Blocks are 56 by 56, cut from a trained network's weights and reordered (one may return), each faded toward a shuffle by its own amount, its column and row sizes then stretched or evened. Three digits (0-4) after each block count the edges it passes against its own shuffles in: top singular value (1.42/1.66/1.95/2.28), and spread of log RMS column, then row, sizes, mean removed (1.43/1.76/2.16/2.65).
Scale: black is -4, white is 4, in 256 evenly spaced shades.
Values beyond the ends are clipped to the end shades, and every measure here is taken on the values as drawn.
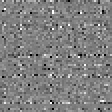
1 2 4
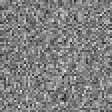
2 0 0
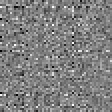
3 2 2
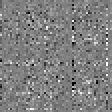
0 4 3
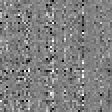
1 4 2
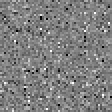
0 2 1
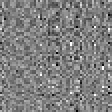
3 3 1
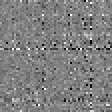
2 2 3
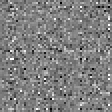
0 3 3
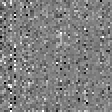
0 4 0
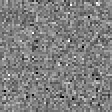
0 1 2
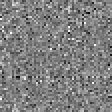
2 0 1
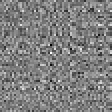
4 2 3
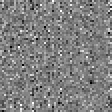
1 3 0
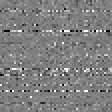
3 0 4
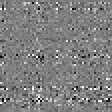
1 2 4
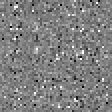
0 2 1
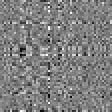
4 3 2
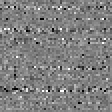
0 0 4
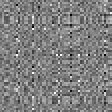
4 3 1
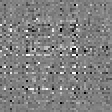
3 3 4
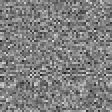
3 0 1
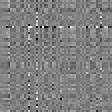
4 3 2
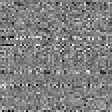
3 1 4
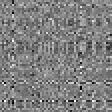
4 2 2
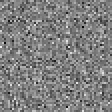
3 1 0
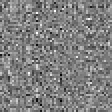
3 2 0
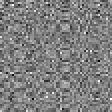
4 1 1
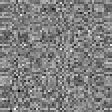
4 0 1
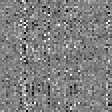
3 4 2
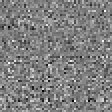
3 1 4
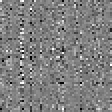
2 4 2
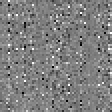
1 4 0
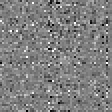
1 3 3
